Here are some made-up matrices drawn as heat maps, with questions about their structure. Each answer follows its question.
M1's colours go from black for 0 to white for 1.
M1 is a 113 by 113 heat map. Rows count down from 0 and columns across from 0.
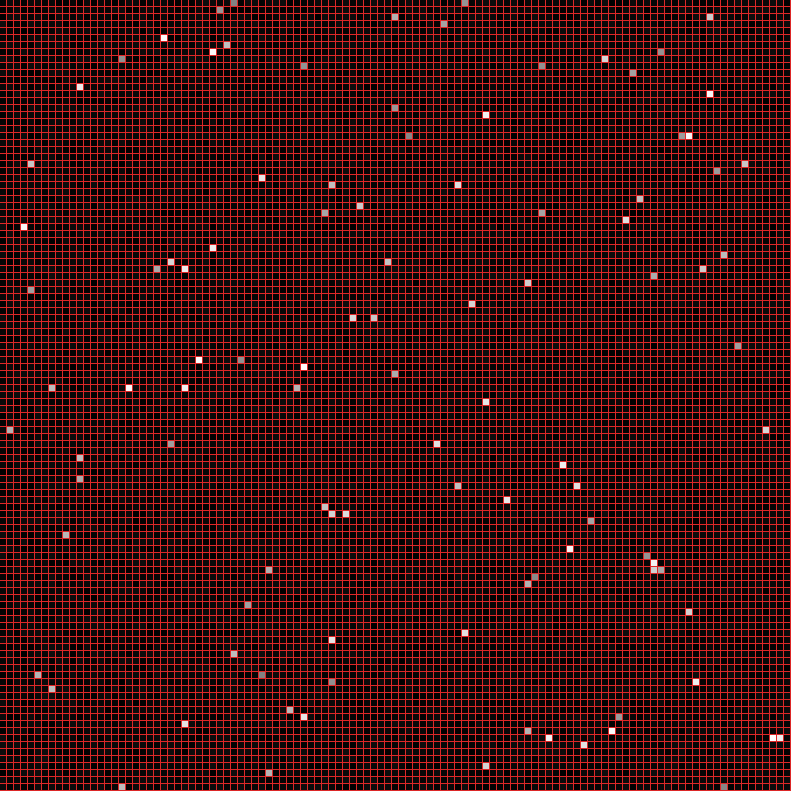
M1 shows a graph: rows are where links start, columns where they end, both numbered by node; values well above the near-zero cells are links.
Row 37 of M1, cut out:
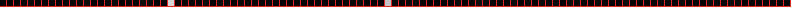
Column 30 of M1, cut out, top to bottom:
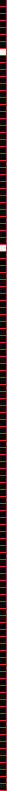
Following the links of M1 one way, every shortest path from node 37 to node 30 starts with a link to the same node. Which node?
node 55
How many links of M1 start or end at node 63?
3
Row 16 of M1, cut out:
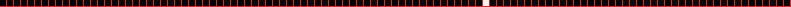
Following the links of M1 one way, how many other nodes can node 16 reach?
9
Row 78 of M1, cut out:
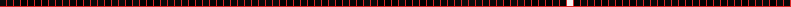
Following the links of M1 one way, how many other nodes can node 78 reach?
11
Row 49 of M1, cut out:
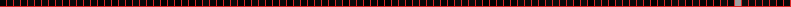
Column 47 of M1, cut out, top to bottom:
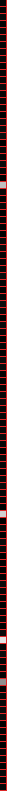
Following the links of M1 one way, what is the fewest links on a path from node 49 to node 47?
5
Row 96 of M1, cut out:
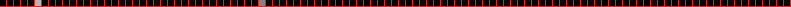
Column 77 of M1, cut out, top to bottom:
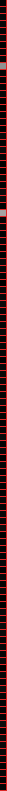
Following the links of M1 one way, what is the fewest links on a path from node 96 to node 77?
5
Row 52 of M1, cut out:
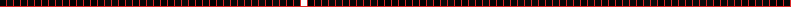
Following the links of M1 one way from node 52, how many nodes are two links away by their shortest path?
1
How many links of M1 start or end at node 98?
3
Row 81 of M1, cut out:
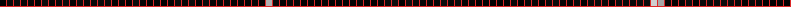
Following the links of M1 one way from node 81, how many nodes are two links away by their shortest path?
4
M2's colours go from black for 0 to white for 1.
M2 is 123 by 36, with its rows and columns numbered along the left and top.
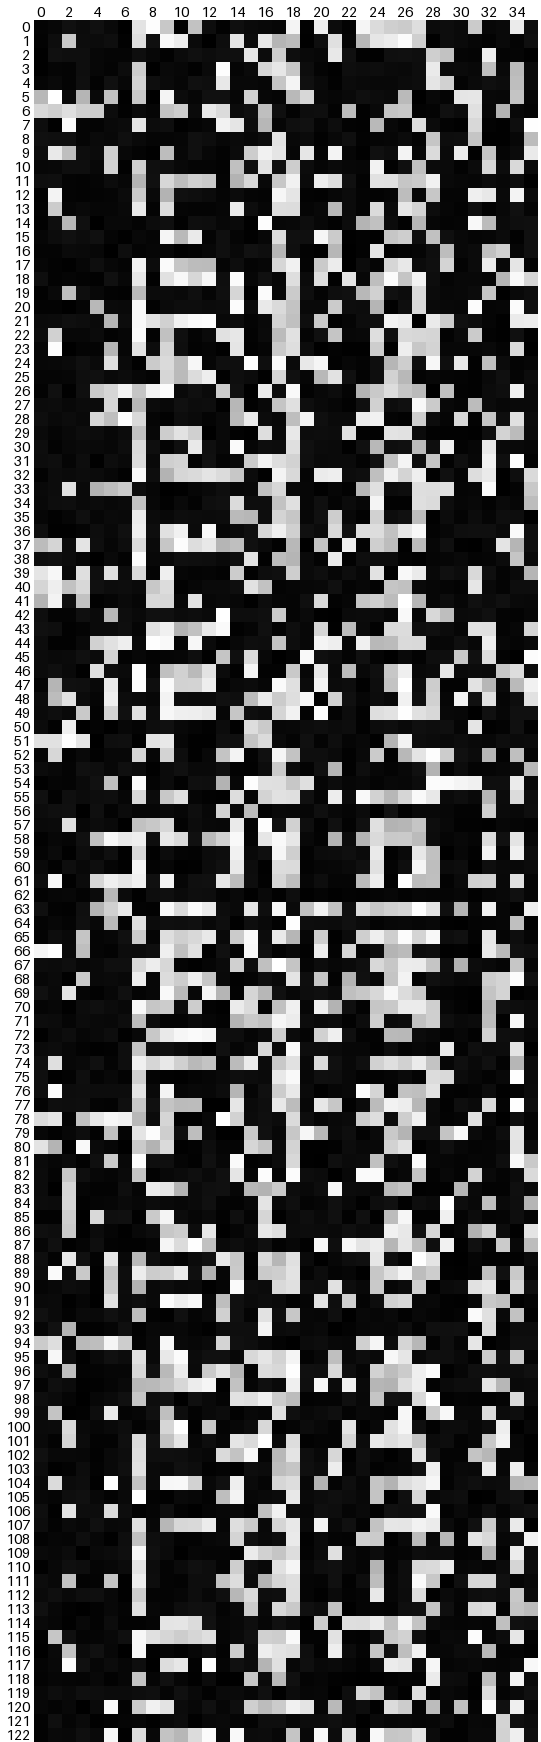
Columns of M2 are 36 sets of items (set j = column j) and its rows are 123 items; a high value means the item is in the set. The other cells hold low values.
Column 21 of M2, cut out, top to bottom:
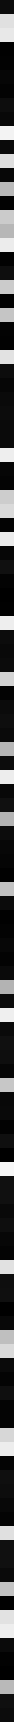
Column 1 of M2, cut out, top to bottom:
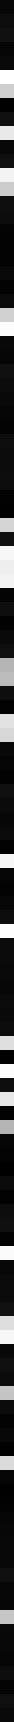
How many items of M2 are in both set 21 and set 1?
6
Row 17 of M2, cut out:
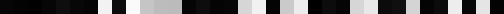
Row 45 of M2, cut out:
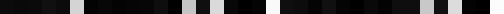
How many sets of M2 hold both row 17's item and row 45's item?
1
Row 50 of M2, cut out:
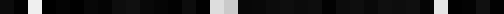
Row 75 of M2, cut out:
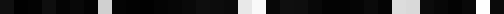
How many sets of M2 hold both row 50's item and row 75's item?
0
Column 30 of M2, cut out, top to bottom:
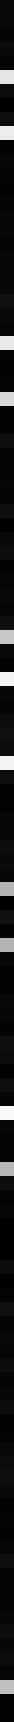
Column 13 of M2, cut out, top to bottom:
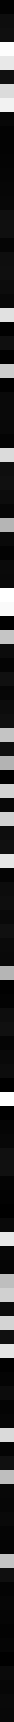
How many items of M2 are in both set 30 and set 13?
2
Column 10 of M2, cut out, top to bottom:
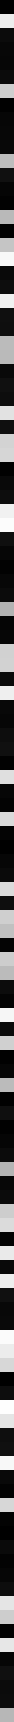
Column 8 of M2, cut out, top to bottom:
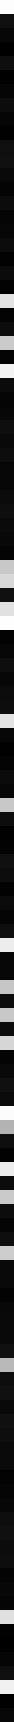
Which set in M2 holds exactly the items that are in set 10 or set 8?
25
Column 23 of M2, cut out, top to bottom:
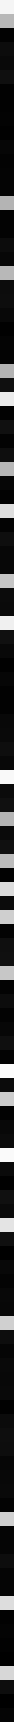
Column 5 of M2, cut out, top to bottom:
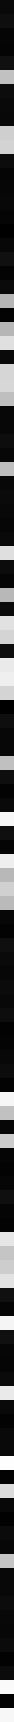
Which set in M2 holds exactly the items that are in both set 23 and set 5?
6
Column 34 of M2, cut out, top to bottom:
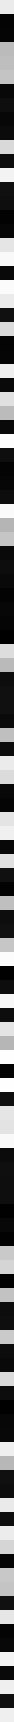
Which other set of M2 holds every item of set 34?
7
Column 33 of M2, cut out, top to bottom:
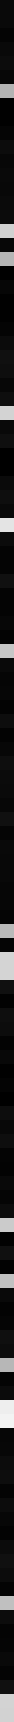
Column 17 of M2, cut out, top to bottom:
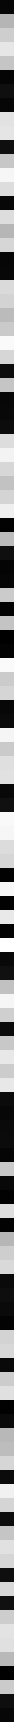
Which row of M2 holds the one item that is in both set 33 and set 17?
16
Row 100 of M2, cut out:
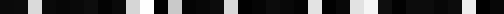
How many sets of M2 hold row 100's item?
9
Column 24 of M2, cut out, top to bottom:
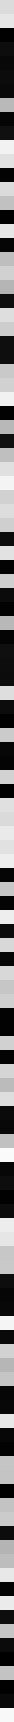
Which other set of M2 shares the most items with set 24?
27
